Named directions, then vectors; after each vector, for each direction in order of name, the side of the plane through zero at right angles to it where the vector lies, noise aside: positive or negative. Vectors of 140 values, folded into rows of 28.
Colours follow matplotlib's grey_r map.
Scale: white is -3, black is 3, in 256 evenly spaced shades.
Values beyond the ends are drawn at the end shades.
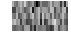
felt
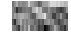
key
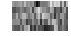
positive, positive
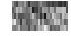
positive, negative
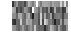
negative, positive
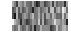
positive, negative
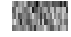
positive, negative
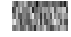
positive, negative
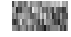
negative, positive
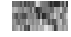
negative, negative
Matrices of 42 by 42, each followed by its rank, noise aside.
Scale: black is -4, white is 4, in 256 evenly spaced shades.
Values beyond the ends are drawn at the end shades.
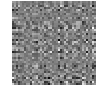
three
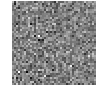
twelve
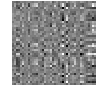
three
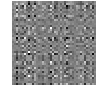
three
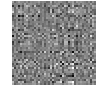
four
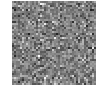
eight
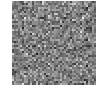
twelve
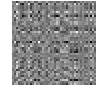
three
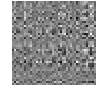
four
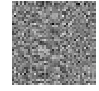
eight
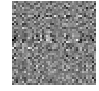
six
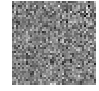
twelve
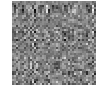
four
